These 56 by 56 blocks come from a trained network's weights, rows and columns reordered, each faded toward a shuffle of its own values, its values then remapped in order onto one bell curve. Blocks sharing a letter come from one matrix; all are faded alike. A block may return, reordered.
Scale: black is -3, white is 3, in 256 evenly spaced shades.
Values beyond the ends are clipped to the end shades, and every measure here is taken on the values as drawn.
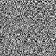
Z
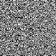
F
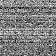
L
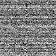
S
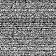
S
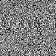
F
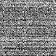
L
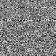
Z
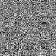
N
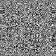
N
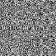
N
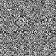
N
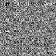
F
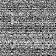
L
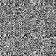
N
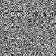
F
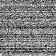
S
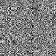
F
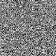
N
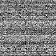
L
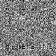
N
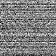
S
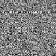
Z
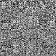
N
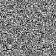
N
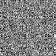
F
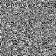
N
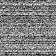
S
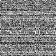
L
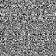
Z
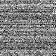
L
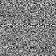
Z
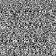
F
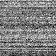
S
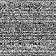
L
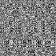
F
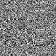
F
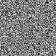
F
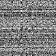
L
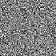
N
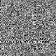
F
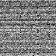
L
